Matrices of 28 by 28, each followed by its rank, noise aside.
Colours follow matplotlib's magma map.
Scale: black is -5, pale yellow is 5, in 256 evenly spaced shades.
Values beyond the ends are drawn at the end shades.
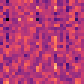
two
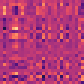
two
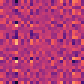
one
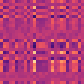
one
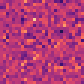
four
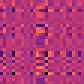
two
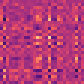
one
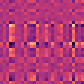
one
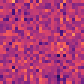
four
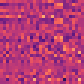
five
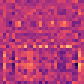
three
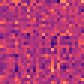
five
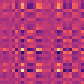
one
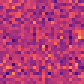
five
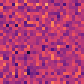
five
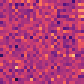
five
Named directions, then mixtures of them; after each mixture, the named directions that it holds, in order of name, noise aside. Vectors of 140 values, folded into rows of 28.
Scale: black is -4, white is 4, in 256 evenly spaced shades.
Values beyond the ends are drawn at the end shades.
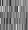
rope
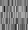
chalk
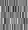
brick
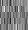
chalk, rope.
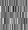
brick.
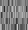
chalk.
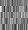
brick, chalk.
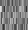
brick, chalk.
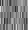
brick, rope.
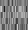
chalk.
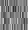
brick.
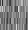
rope.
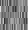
brick, rope.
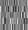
brick.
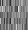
rope.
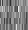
rope.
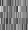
chalk, rope.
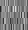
brick.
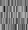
chalk.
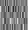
brick.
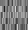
chalk.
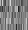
rope.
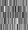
brick, chalk.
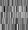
chalk.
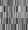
chalk, rope.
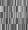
chalk, rope.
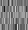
chalk, rope.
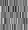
brick.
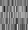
chalk.
